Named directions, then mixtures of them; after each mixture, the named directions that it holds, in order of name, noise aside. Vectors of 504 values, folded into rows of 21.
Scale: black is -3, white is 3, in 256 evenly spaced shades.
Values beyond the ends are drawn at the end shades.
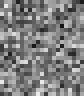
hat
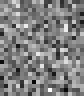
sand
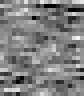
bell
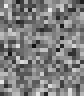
hat.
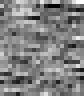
bell, hat.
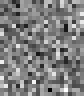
sand.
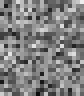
hat.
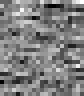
bell, hat.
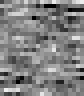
bell.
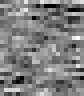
bell.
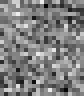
bell, sand.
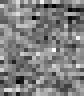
bell, sand.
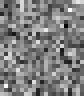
hat, sand.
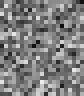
hat.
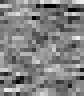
bell.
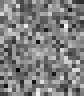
hat, sand.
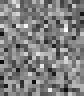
sand.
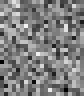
sand.
